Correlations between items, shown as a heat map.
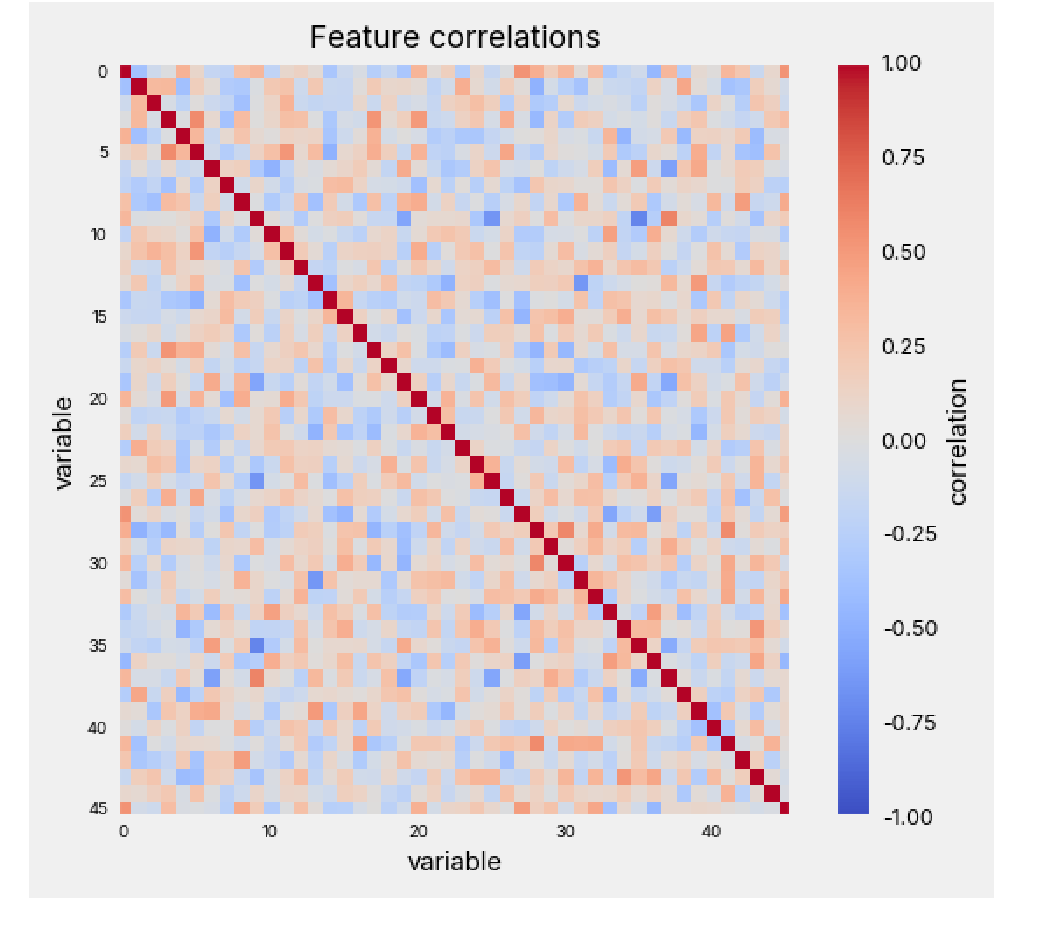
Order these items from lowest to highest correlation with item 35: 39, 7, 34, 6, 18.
18, 7, 39, 34, 6
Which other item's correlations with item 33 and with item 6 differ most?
10
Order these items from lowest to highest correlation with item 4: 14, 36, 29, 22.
14, 22, 36, 29
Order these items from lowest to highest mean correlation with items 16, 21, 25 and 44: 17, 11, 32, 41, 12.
17, 11, 12, 32, 41
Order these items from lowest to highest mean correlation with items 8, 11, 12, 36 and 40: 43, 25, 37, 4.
37, 25, 4, 43
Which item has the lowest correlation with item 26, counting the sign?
42
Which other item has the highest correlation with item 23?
1
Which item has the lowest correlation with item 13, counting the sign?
31
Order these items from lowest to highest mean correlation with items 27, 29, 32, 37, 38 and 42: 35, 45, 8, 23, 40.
35, 40, 23, 8, 45
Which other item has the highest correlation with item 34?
43
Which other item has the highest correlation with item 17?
3
